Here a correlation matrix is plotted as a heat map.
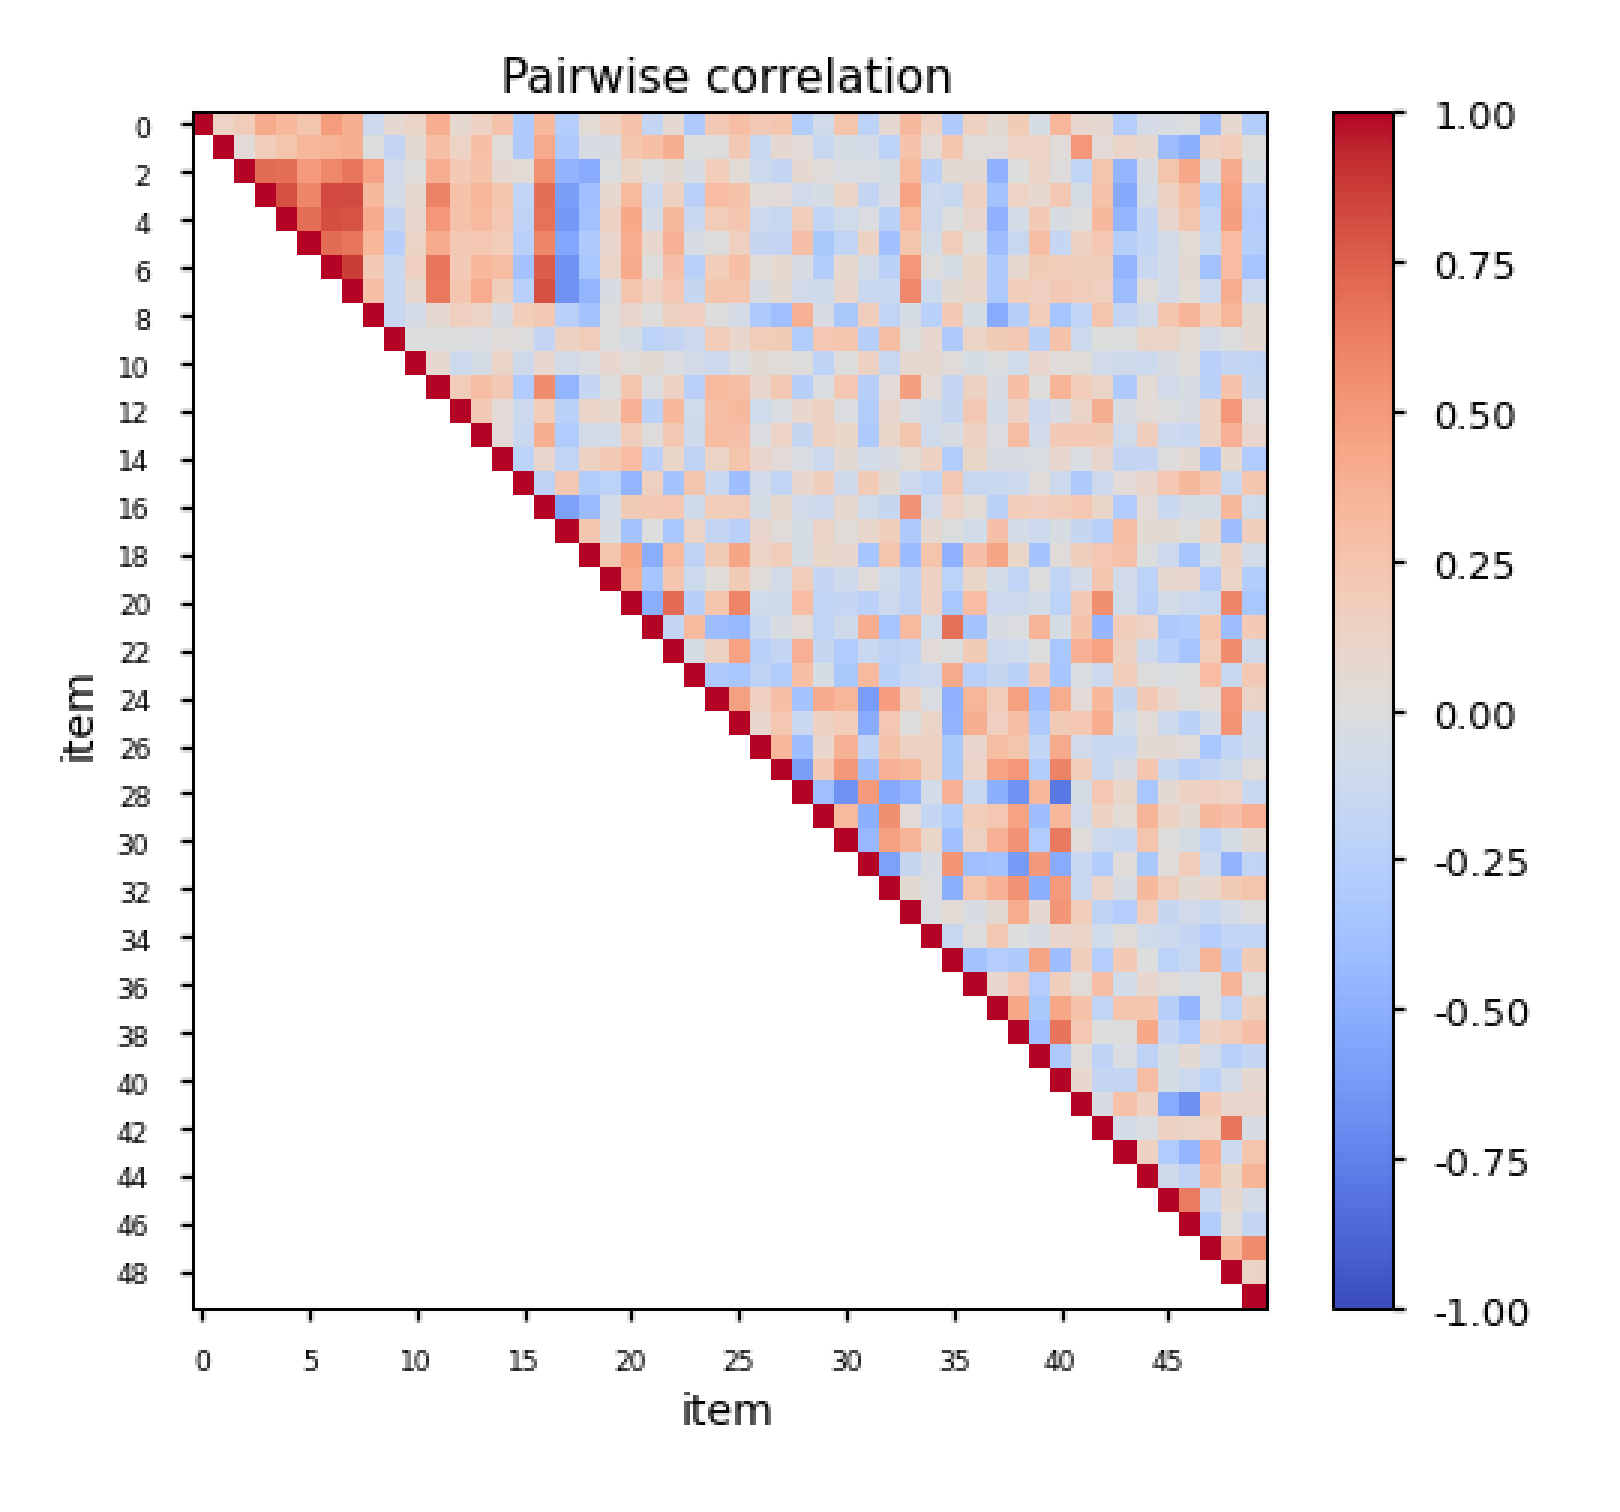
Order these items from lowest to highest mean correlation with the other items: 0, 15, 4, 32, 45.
15, 45, 32, 0, 4
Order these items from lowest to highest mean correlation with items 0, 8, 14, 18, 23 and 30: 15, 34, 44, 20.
15, 44, 34, 20
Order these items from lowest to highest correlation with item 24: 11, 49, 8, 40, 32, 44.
8, 49, 44, 11, 40, 32
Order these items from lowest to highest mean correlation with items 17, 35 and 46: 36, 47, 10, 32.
36, 32, 10, 47
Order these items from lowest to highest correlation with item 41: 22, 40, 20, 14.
14, 40, 20, 22
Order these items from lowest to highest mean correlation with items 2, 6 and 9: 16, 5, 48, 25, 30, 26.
26, 30, 25, 48, 5, 16
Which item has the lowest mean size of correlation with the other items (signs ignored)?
10
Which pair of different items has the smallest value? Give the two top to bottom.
28, 40
